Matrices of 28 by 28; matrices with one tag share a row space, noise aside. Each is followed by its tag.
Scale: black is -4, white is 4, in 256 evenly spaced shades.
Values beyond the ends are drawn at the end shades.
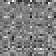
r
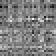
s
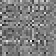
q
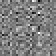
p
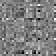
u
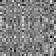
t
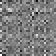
q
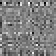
q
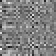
q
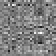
r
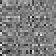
q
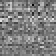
s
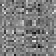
u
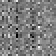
p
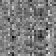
r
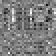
r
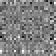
t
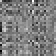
q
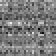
s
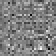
r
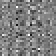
p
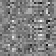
r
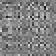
q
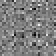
u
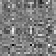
r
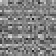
s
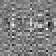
r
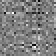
u
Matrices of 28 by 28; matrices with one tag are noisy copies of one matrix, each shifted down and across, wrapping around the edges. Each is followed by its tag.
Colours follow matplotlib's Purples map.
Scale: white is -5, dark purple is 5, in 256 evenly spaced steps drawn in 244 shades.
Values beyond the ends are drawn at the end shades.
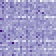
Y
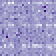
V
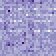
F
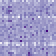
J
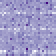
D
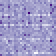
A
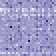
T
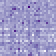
F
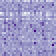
T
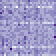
Y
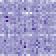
V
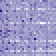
A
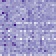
Y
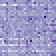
F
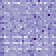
F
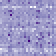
V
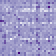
J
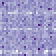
D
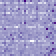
A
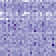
T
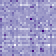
Y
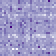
V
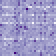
Y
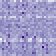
D
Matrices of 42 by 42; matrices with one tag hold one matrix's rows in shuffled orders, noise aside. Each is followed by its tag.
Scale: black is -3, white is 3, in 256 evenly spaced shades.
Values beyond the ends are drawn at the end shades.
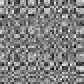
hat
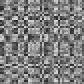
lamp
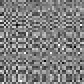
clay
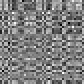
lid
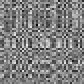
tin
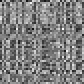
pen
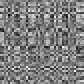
hat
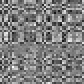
lid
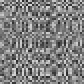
tin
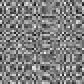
pen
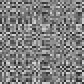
pen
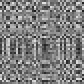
pen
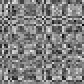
lid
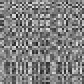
tin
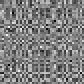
tin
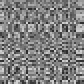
hat
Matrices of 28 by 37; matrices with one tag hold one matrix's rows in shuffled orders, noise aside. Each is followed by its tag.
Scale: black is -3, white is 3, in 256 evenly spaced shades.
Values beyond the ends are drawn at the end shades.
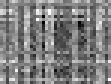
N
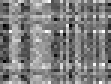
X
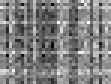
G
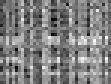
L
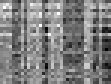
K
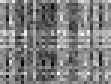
G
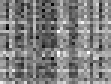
G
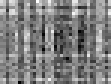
N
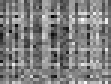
L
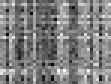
G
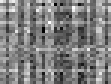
N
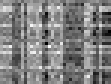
K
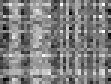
X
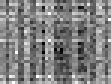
N
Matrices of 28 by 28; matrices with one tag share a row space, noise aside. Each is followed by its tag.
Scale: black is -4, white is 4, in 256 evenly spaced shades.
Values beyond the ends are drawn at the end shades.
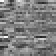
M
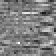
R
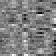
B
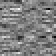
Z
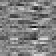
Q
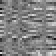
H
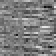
R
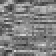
M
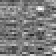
B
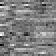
M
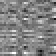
B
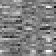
Z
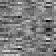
Z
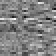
B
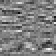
Z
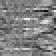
R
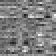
B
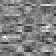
Z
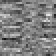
Z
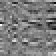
H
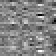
B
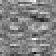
Q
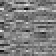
M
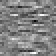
Q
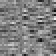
B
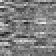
M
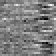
R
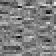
Z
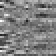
M
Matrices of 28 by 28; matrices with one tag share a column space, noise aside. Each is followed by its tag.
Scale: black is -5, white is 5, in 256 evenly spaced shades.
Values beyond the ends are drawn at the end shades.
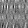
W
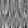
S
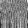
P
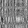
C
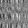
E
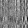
C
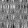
W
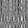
C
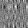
W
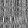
C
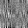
S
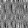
W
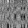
E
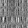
C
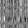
C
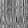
C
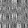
E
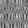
E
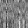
P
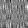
W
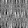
S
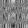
E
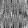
S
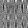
W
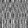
P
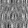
E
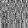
P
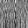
P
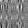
W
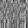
P
